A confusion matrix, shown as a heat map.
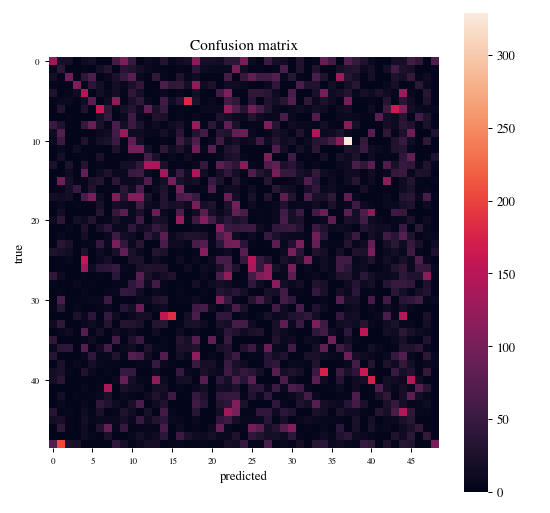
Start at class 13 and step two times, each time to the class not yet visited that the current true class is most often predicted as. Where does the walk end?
27
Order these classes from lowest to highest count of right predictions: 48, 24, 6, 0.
24, 48, 0, 6
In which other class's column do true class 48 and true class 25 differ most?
1
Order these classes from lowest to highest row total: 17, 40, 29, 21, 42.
29, 42, 21, 40, 17
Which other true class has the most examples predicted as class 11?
17
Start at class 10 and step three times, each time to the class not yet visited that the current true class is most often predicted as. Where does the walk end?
23
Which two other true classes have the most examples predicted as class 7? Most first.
41, 46
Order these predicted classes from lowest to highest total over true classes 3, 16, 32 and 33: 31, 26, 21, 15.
26, 21, 31, 15
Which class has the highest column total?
22
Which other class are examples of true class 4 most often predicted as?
44
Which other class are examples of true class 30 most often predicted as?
21
